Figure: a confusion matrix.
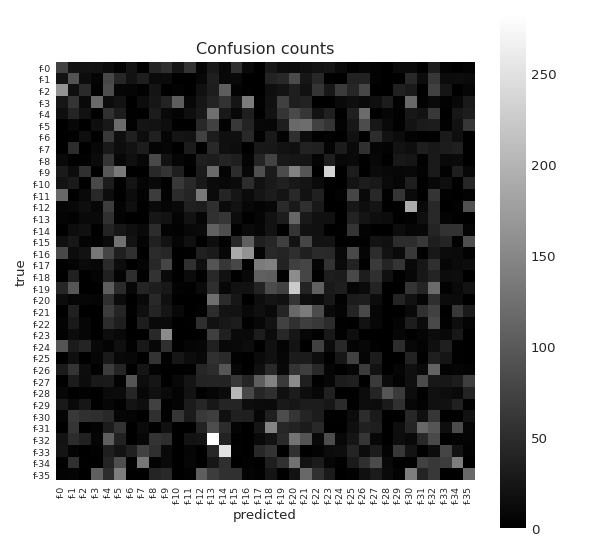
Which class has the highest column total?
f-20
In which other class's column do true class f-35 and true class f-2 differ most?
f-0
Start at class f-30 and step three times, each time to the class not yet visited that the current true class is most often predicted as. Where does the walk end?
f-13
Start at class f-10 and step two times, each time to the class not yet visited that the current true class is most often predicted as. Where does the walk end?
f-16
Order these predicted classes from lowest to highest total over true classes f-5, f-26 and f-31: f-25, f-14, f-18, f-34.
f-25, f-34, f-14, f-18
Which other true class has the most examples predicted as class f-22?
f-19
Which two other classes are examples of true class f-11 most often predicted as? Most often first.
f-12, f-0
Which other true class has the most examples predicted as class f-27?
f-34
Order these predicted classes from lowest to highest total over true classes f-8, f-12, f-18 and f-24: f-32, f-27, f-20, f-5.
f-5, f-27, f-32, f-20
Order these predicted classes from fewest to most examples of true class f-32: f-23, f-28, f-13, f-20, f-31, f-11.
f-28, f-11, f-31, f-23, f-20, f-13
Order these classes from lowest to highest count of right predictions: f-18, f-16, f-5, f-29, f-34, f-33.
f-29, f-33, f-18, f-5, f-34, f-16
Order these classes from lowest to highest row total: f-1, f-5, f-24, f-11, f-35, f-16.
f-24, f-1, f-11, f-5, f-35, f-16
